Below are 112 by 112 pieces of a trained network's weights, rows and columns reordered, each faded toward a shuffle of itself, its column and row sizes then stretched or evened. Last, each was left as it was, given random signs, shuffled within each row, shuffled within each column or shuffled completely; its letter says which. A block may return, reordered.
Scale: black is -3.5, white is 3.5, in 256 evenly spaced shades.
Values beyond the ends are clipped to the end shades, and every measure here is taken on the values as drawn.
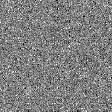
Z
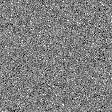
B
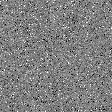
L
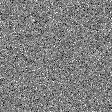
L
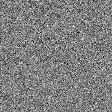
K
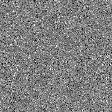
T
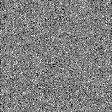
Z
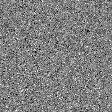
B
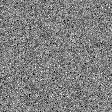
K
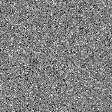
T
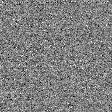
K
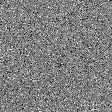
L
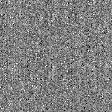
Z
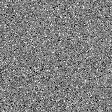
K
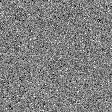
L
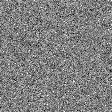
B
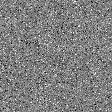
B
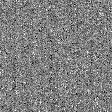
B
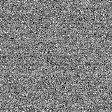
K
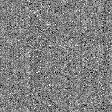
Z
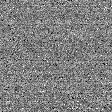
K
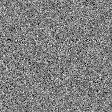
K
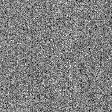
B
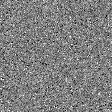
B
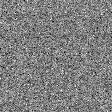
K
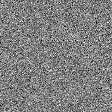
T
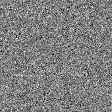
K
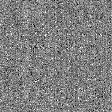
Z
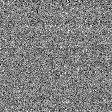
K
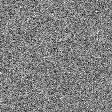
B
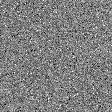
L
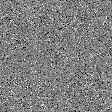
K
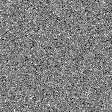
L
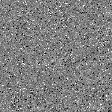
Z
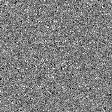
K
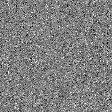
T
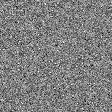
L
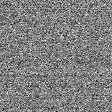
K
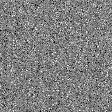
B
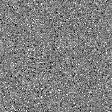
Z
